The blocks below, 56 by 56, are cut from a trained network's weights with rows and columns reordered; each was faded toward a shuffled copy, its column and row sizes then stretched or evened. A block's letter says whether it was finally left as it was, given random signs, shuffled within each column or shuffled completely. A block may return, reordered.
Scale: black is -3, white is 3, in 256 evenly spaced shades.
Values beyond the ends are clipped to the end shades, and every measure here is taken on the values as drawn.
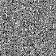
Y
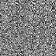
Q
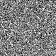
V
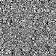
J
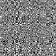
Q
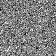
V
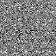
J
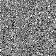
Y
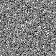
V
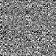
Q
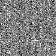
Y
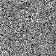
Y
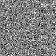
Q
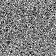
V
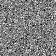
V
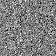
Y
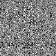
J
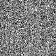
Y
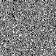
J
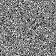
V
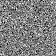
V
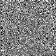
J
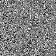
Y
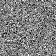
V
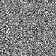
Q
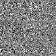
J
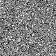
V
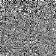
J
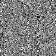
Y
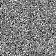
V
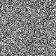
J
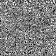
J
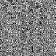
Q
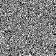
Y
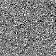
J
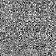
Q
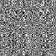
Q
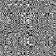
Q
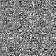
Q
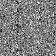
Y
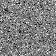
V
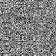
Q
